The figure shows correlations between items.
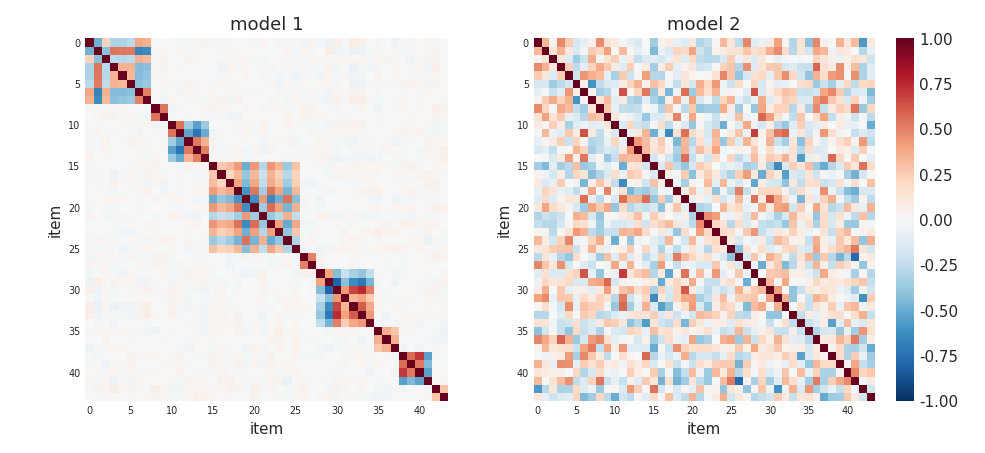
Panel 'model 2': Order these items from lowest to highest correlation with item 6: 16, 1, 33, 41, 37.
41, 1, 16, 33, 37
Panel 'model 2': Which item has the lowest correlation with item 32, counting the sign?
16
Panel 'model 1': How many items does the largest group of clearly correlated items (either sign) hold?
11
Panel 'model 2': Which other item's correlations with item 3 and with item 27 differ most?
29
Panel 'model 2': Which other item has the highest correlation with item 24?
4
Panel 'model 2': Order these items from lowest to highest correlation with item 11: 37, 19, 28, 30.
30, 37, 19, 28
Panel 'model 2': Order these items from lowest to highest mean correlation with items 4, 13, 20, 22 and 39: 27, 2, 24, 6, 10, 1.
10, 2, 27, 1, 6, 24
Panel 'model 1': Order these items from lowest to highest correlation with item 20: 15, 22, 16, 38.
38, 16, 15, 22
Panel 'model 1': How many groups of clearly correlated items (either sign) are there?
9
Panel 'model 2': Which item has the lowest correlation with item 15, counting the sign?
31
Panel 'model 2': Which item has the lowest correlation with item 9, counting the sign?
14
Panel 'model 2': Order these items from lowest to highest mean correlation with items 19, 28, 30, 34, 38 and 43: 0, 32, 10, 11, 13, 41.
41, 10, 0, 13, 32, 11
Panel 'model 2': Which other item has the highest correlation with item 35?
42
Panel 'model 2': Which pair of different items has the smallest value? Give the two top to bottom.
26, 41
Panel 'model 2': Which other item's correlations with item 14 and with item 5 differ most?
38
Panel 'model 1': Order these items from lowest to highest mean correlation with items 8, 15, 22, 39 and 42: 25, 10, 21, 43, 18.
21, 10, 43, 25, 18
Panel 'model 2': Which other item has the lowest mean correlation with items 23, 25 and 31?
15
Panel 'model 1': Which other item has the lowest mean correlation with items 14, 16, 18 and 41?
19
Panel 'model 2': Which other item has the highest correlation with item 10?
27
